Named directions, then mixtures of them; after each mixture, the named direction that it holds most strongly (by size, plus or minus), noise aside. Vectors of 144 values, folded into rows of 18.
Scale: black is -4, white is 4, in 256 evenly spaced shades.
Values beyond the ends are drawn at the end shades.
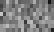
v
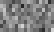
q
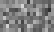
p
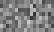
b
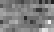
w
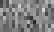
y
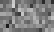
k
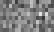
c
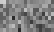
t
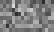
k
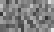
v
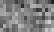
w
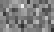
p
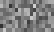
b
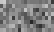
t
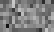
k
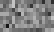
k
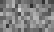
k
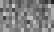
y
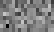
p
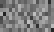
v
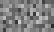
b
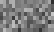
t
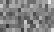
v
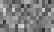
q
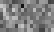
q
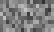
p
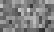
w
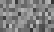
c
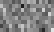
q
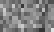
q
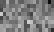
v
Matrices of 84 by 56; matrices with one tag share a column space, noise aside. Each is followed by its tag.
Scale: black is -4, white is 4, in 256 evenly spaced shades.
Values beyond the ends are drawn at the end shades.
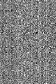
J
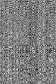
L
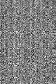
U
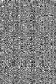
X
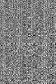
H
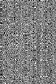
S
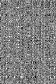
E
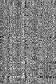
E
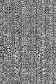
L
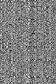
S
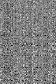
H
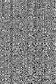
H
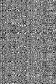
J
